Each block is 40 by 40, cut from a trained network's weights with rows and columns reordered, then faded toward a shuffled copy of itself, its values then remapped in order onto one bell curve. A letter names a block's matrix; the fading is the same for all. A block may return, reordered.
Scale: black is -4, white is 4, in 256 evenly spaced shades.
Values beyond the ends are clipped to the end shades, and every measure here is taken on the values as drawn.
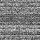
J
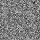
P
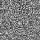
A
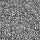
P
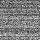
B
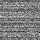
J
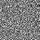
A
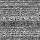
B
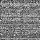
B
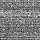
B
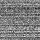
J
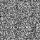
P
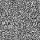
A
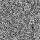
P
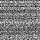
J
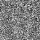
P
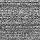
J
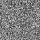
P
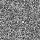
P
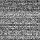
J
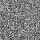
P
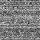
B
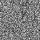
P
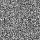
P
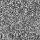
A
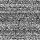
B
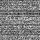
J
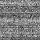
B
